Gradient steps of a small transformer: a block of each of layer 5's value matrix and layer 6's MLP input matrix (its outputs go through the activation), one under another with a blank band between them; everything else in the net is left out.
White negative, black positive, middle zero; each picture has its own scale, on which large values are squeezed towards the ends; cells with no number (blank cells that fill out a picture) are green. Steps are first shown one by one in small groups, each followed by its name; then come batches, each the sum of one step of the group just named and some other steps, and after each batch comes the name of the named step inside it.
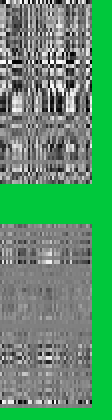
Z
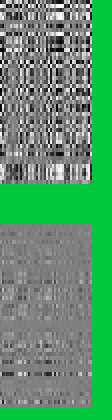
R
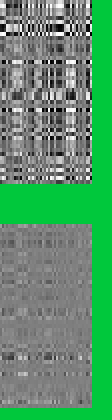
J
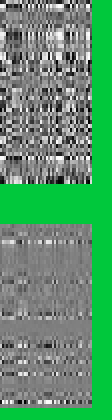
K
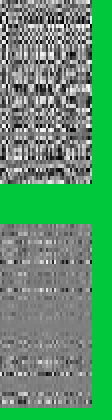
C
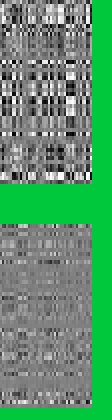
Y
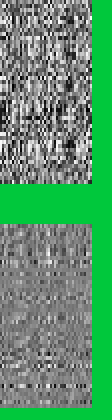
Z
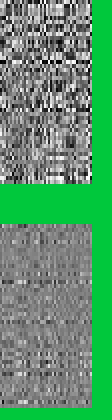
R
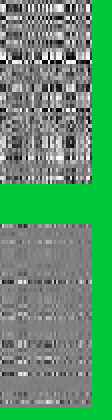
K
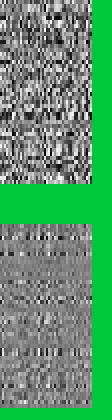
Y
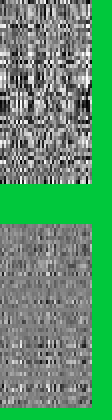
Z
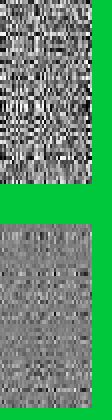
R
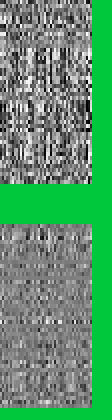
K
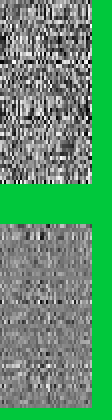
R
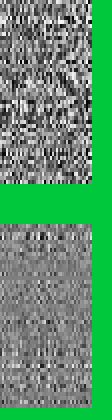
Y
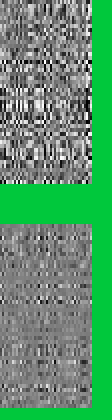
K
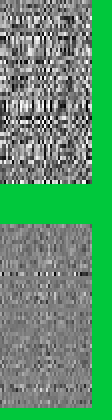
Z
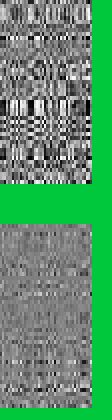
Y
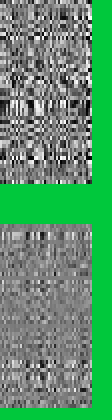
Z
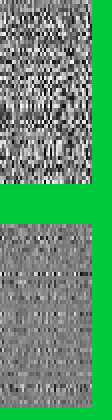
C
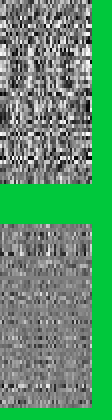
Z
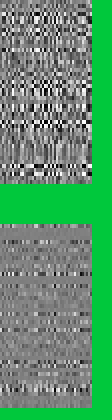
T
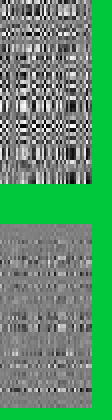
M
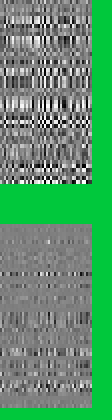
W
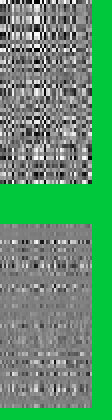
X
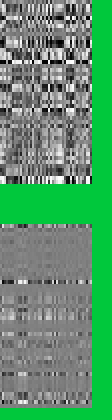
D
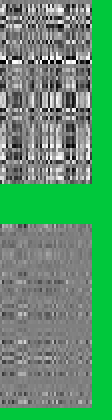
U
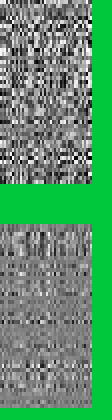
X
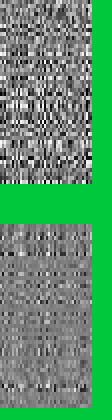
W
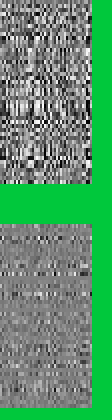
T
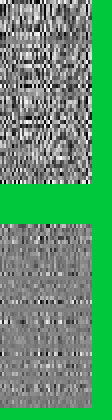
X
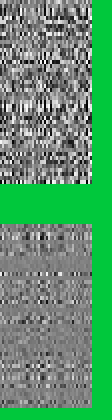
U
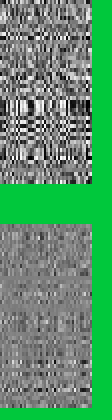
M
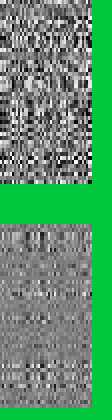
X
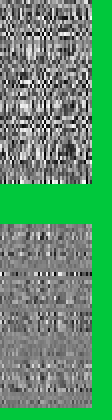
M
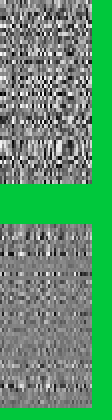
T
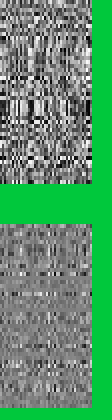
T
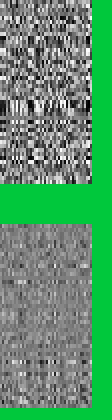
D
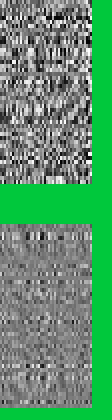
D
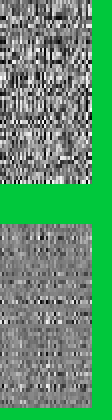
D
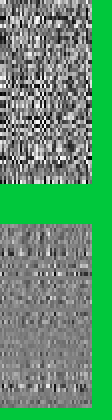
X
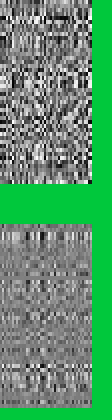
X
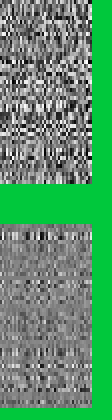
M
